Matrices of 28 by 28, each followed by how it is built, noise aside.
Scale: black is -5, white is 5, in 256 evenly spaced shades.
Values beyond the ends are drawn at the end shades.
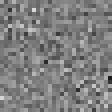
block diagonal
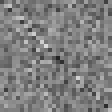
diagonal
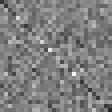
diagonal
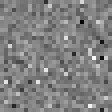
sparse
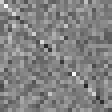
diagonal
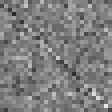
diagonal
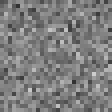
noise
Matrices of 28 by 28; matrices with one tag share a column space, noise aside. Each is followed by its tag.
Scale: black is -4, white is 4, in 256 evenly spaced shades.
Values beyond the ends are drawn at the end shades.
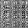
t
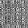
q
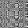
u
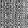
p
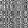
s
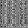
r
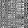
p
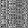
r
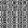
s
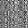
s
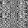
t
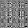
u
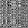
r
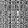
s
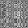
u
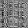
u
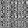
t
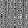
p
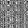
s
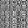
s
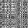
p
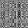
u
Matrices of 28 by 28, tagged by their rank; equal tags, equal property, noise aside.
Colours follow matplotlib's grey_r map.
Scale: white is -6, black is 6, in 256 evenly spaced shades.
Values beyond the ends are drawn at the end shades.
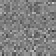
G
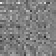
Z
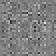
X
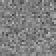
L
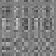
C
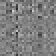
X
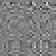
X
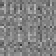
X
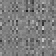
X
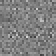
Z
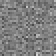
G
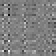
C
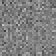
L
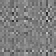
C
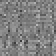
G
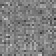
L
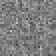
L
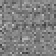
G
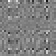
C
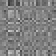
C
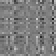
C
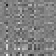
X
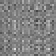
C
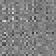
X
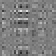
C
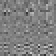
X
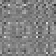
X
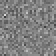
L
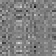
X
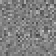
L
